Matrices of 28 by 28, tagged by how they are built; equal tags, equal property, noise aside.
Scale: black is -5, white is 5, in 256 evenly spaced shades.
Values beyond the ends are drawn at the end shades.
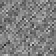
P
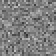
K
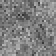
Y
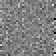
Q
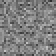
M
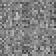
M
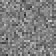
K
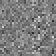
Q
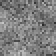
Y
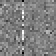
Q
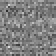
M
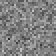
K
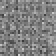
M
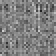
M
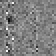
Q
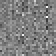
Q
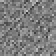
P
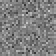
K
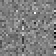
Q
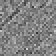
P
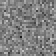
K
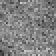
Y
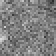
Y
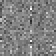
Q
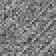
P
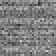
M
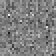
Q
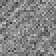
P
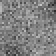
Y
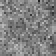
Y
